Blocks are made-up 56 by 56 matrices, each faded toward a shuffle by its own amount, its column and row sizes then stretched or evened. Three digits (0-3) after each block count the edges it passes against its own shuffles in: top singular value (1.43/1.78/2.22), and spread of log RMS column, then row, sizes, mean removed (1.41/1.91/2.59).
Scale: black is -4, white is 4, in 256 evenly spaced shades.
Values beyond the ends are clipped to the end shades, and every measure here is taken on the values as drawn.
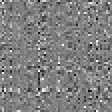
2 3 1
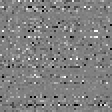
1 0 3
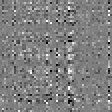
3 3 2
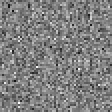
1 0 0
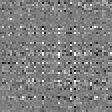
3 2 3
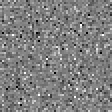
0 0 0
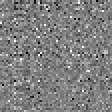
2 1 1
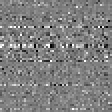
3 0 3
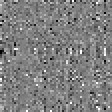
2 2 1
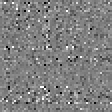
0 1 2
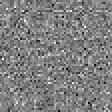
2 0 1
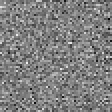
1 0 0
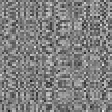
3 2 1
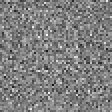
2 0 1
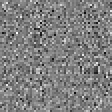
2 1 0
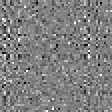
3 2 1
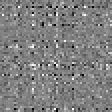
2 2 3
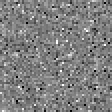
0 1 0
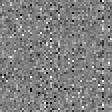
2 2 0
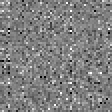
2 1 1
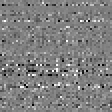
1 0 3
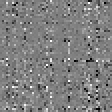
0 3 2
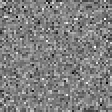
1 0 1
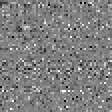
2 0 2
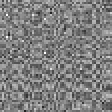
3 0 1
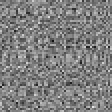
3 0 2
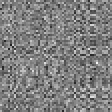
3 2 0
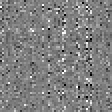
2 3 0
